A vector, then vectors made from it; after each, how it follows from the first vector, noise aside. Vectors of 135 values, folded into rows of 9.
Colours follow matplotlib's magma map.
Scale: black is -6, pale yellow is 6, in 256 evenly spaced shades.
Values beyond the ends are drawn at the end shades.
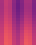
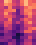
reversed, scaled up.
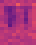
wrapped around, partly zeroed.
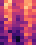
reversed, scaled up.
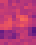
wrapped around, partly zeroed.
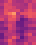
wrapped around.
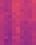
negated, shrunk.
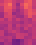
reversed, partly zeroed.
